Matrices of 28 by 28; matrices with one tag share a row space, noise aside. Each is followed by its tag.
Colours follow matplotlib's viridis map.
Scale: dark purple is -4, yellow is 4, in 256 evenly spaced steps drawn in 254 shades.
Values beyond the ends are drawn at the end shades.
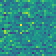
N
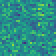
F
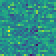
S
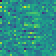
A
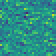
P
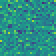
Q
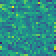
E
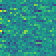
A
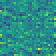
E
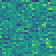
P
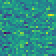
P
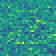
S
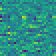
A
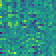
A
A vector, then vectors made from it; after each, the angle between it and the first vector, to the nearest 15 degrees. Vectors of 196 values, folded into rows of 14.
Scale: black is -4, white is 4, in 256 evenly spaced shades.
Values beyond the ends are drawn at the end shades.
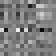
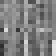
120 degrees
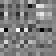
15 degrees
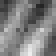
105 degrees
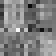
45 degrees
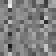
105 degrees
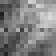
60 degrees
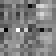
30 degrees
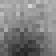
105 degrees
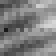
75 degrees
